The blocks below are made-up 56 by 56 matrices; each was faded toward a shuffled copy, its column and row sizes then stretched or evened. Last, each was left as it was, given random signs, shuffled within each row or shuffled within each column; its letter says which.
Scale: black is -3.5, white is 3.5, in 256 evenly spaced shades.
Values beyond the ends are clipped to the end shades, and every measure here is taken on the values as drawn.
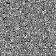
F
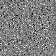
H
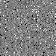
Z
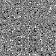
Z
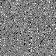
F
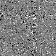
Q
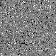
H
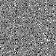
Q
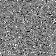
H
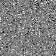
H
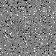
Q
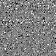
Q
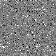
Q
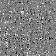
Q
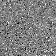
H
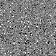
Q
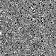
F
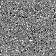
H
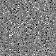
Q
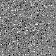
Q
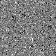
Q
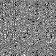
Z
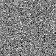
F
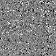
Q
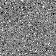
H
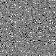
Z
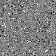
H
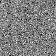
H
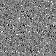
H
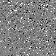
Q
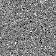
F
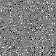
Z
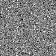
F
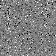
F
